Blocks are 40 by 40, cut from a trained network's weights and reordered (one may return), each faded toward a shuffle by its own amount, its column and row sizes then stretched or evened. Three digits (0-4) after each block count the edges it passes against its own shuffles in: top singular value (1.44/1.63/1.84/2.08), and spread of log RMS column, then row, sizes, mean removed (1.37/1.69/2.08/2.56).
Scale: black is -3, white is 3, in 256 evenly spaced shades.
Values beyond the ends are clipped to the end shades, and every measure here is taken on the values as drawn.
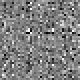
2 4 1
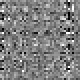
3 4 2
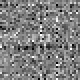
1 2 1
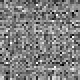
2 2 0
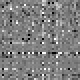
1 2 4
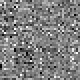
2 2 0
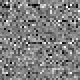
2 0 2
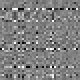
4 2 4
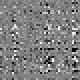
1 4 4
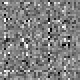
2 3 2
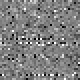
1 0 3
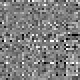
2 2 4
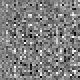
2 4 2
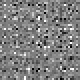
0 4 3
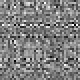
3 0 3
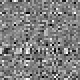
3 2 4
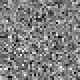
1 0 0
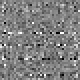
1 1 3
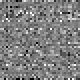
0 1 4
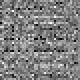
3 2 2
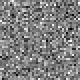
2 0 1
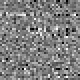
1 1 2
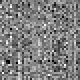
1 3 0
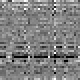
4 1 4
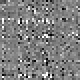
2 4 2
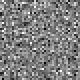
2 2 0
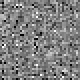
0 3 0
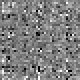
1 3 3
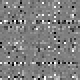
2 3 4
